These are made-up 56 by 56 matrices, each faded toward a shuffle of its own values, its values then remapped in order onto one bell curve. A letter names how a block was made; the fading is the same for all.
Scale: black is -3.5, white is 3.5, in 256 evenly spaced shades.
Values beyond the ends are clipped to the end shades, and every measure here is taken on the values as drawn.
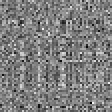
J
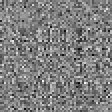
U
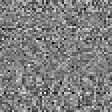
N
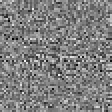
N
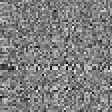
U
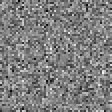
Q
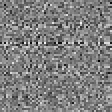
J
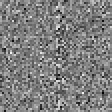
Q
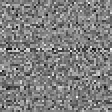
U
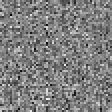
Q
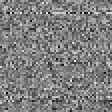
U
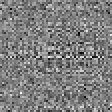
J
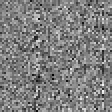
Q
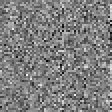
Q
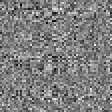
U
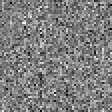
Q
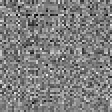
J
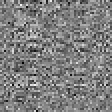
J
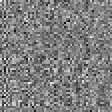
J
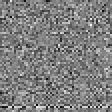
N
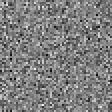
Q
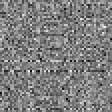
J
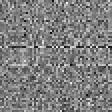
J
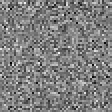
N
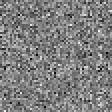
Q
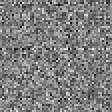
N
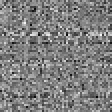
N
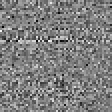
N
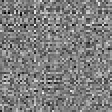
J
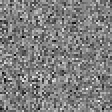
Q
